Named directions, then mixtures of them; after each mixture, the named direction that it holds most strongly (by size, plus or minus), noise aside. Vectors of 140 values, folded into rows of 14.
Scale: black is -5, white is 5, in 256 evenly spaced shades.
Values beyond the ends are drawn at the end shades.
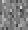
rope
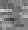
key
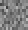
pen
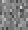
rope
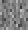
rope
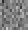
rope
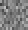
pen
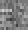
key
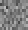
pen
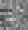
key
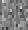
rope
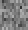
rope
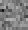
key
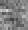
key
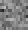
key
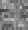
key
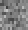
pen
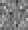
rope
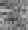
key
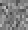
pen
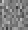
pen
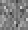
rope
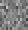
pen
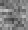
key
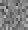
pen
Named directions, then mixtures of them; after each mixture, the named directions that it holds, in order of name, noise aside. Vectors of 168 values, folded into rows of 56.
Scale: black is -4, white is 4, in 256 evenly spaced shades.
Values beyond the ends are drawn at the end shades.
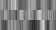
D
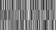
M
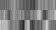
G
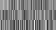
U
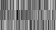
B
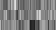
B, D, G.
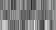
D, G, U.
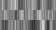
D.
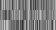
G, M, U.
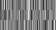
M.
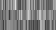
D, M.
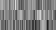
D, U.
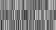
B, U.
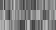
G.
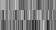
D, U.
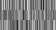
M, U.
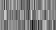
D, G, M.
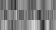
D.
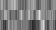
D.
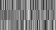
M.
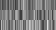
D, U.
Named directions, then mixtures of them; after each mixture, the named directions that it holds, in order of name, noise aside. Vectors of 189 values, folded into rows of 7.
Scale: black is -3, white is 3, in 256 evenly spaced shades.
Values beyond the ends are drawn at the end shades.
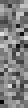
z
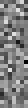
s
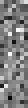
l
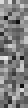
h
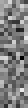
h, l.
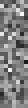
s, z.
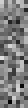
h, s.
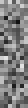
h.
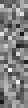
s, z.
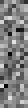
l.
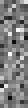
l.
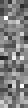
h, z.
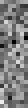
l, z.
